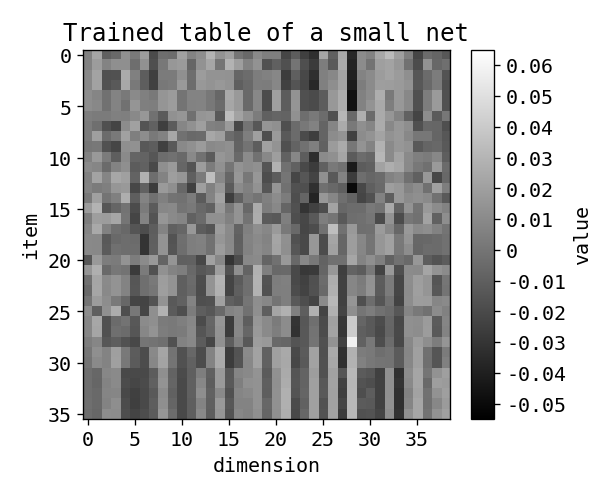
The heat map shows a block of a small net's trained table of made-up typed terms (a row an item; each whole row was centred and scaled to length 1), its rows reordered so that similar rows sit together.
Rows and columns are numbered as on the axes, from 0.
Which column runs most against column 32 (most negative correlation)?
7
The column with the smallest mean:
23
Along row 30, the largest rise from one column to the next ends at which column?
28
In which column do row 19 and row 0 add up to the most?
32
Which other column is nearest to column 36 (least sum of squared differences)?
0
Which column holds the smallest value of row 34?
33
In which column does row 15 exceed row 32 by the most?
1
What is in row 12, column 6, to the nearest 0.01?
0.03
